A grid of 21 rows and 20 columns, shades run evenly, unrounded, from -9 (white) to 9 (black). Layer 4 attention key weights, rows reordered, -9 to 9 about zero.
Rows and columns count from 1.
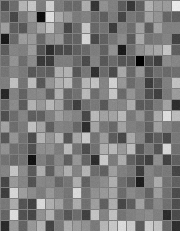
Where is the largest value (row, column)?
6, 16
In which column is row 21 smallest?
14
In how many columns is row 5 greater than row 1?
12
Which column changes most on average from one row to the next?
10
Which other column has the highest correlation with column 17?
18
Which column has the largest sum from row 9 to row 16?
17
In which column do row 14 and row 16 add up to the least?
8
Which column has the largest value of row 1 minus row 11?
11
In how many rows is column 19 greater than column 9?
9
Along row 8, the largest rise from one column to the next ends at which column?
5
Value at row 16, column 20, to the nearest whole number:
4
